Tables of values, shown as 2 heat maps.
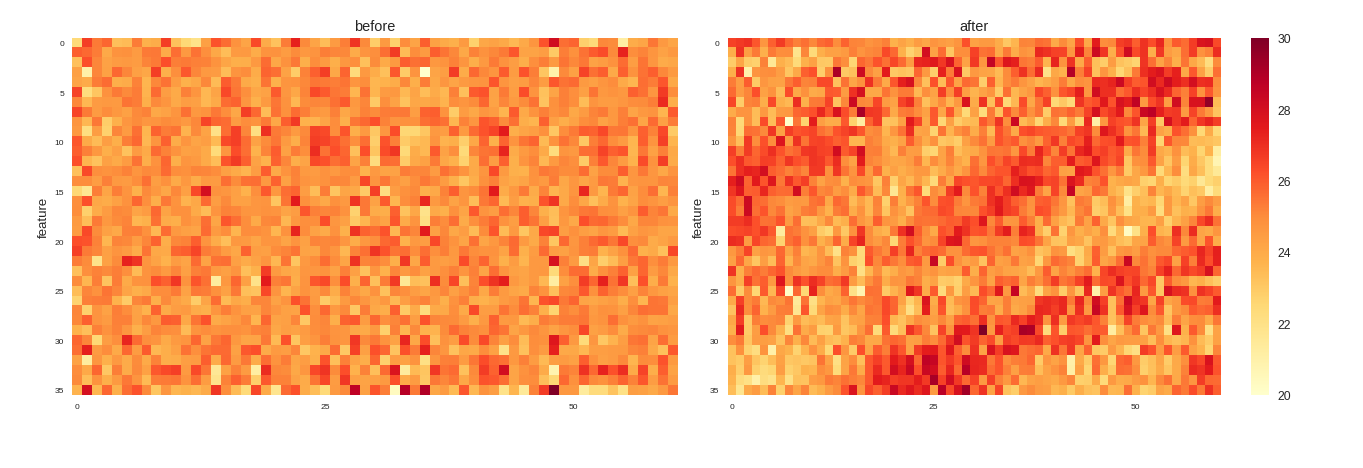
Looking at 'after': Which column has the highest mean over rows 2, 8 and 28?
35
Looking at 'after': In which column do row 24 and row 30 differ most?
28
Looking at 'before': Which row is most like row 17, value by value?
27
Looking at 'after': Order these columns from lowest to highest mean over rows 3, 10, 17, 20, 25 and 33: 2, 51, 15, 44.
15, 51, 2, 44
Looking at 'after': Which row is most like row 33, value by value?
32
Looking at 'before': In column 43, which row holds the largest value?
33
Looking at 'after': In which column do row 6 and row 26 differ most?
8
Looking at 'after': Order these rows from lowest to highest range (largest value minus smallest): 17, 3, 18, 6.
18, 17, 6, 3
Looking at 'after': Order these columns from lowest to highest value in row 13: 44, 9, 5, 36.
9, 5, 36, 44
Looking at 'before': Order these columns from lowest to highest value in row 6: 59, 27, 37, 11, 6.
37, 11, 6, 27, 59
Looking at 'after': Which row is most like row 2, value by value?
31
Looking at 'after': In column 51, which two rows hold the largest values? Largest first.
7, 27
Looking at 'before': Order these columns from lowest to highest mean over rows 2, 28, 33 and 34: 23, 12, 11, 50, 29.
23, 29, 11, 50, 12
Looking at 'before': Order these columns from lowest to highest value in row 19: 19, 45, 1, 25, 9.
45, 25, 19, 9, 1
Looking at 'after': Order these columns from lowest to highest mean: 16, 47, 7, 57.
7, 47, 16, 57
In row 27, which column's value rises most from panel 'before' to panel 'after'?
1
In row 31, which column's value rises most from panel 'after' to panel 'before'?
5
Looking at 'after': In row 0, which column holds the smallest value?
34
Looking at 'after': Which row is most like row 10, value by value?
24
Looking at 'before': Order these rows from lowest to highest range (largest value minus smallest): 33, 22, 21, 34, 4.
4, 21, 34, 22, 33
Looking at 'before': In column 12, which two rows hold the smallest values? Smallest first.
0, 26
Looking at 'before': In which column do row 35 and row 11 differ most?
48
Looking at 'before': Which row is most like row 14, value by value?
7
